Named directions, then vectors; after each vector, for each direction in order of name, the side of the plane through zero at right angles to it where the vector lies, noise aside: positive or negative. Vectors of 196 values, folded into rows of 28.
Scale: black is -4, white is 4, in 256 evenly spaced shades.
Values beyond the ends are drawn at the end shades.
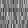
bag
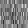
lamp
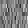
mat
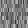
negative, positive, positive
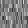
positive, negative, negative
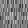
positive, negative, positive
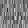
negative, positive, negative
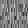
positive, negative, positive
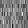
negative, negative, negative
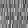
negative, positive, negative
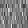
negative, negative, negative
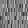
positive, negative, positive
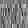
positive, positive, positive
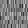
positive, negative, positive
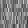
positive, negative, negative
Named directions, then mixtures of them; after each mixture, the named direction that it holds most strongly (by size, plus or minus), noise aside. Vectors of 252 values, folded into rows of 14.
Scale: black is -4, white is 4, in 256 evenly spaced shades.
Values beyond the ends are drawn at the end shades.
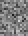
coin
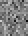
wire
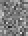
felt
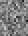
wire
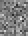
coin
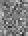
felt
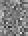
felt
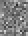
felt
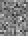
coin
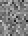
wire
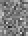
felt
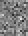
coin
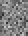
felt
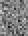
coin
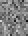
wire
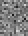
coin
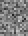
coin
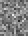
coin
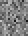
wire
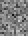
coin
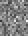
wire
